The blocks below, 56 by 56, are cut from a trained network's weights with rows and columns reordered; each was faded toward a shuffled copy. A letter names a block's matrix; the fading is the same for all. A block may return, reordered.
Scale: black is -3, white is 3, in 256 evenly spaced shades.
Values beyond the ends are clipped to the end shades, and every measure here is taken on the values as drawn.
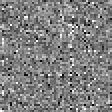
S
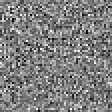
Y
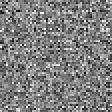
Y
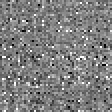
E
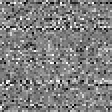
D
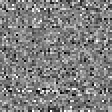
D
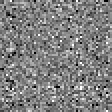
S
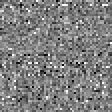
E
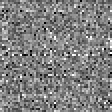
S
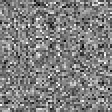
Y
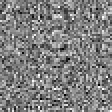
Y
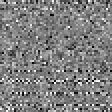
D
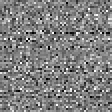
D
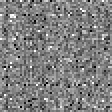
E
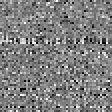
D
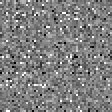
E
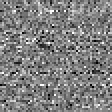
D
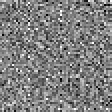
Y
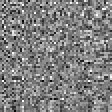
Y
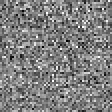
Y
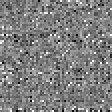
E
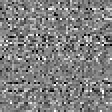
D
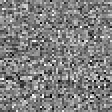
Y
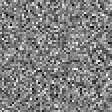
Y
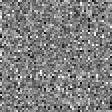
S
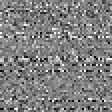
D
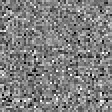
S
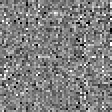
S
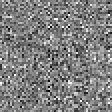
Y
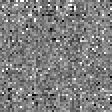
E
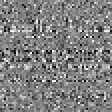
D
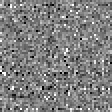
E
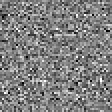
Y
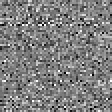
D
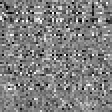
D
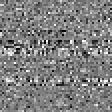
D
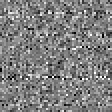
D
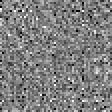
S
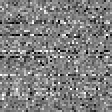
D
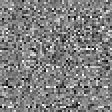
D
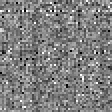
E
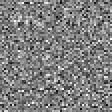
Y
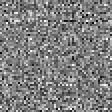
Y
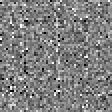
S
